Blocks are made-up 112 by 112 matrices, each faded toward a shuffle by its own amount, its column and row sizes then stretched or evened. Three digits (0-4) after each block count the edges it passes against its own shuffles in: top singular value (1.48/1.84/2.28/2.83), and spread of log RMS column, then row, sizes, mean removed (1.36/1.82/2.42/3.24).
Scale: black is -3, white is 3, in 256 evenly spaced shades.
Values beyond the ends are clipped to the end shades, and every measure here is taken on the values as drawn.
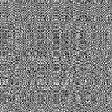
4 1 2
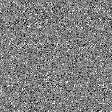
0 1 2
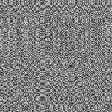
4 0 0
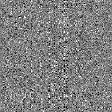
2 3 1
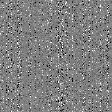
1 4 0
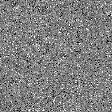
1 1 1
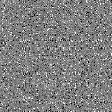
3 2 1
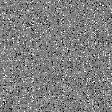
2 2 0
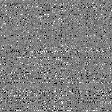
1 2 4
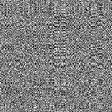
4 2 2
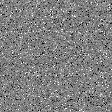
1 0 1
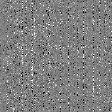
1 4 1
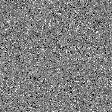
0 1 1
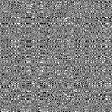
4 1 4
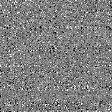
1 2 3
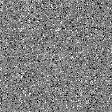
0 2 2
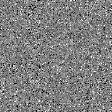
1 2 2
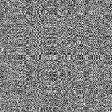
4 2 1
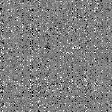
1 4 3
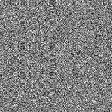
3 0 0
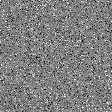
0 0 0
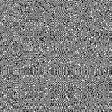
4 0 0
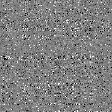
2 2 3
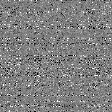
1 2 4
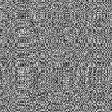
4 2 0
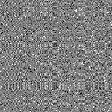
4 1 1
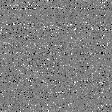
0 1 3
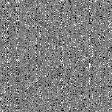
1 4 0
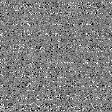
0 1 4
